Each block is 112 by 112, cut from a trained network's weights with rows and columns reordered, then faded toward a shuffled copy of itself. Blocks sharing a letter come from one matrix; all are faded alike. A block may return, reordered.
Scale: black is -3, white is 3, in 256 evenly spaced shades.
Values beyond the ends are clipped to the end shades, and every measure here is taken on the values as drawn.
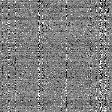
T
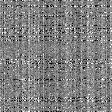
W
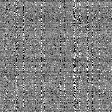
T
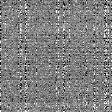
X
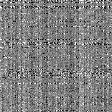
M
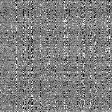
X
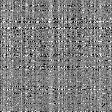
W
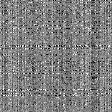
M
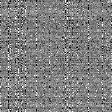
T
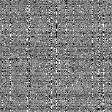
T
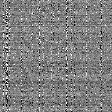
T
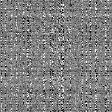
X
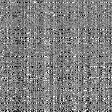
M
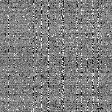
T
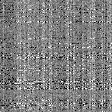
W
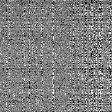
X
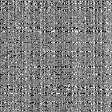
W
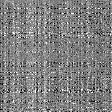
W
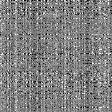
M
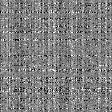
M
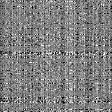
M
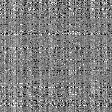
W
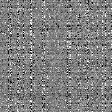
X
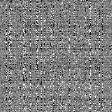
X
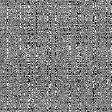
X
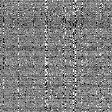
T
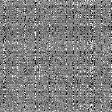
X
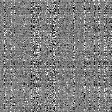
X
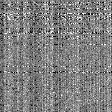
M
